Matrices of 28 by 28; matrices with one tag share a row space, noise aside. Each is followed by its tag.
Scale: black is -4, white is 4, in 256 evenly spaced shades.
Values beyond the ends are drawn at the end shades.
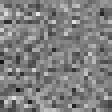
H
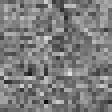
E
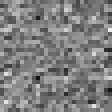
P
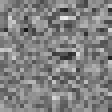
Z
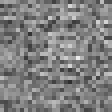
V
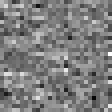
P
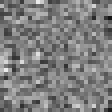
P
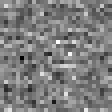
E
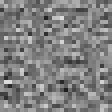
E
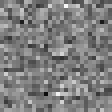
E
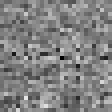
V
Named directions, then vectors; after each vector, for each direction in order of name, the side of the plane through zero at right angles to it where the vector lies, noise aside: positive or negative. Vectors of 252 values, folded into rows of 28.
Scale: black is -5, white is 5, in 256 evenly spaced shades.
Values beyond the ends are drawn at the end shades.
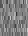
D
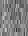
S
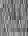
negative, positive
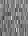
negative, negative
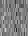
positive, positive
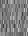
positive, negative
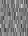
negative, negative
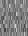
negative, negative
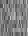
positive, negative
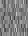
negative, negative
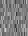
positive, positive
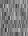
positive, negative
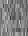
negative, positive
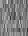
negative, positive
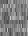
positive, negative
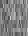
positive, negative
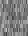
negative, positive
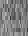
negative, positive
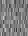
positive, positive
